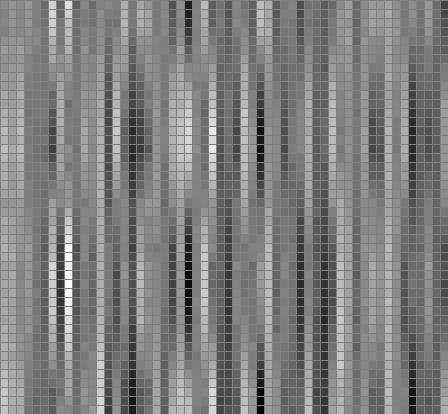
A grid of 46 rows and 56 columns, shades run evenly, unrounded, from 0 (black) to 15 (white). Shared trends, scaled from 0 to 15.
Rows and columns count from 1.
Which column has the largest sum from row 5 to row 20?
27
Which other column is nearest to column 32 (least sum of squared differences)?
35
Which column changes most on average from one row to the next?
24
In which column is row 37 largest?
9
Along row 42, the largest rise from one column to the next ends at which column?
34
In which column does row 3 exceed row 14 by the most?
33
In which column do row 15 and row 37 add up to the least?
17
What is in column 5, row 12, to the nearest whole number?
7
